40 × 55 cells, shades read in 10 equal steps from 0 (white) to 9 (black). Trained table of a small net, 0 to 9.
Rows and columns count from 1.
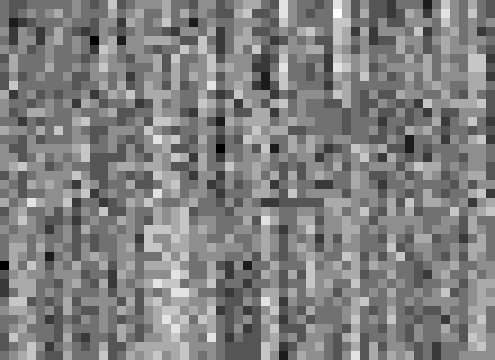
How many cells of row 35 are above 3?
40
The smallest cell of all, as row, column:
2, 38
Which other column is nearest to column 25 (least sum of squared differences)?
11
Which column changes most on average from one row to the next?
31
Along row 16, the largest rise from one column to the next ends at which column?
55
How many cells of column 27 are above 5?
9
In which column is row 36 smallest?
19
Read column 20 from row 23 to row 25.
5 3 3
